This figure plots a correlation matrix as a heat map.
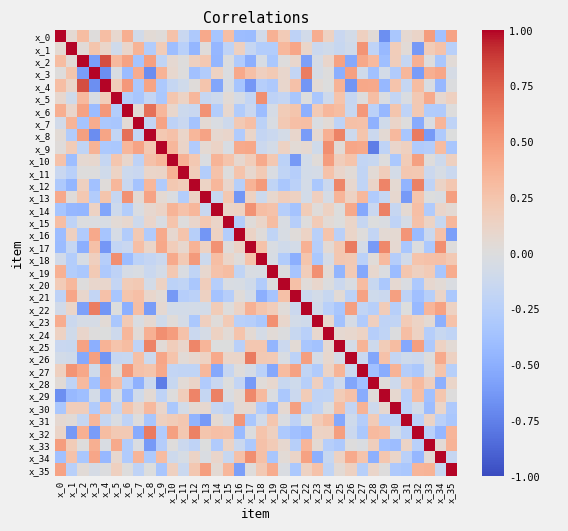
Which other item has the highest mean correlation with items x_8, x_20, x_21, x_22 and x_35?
x_13
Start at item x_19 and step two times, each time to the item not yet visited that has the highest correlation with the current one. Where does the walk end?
x_0
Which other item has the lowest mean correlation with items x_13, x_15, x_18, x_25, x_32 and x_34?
x_31
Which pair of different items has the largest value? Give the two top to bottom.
x_2, x_4
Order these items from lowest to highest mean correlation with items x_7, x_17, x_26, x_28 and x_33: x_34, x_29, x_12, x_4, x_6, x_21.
x_4, x_6, x_21, x_12, x_29, x_34
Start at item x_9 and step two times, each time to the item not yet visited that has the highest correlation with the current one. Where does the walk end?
x_10
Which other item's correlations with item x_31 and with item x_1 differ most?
x_27
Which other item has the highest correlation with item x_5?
x_18
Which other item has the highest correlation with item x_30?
x_21
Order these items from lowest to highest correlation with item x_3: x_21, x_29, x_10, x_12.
x_12, x_21, x_29, x_10
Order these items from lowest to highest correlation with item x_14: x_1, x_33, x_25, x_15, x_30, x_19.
x_1, x_33, x_30, x_25, x_15, x_19
